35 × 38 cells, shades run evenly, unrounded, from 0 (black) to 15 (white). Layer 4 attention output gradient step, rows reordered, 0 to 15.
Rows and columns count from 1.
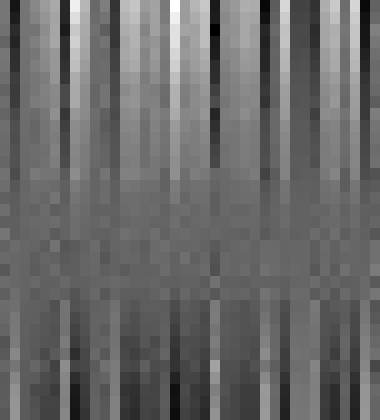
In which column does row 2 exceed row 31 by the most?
18
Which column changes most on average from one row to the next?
22
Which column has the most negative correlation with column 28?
11
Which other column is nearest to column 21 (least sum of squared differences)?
14
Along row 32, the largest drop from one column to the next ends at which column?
8
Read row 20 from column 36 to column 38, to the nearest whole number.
6 6 5
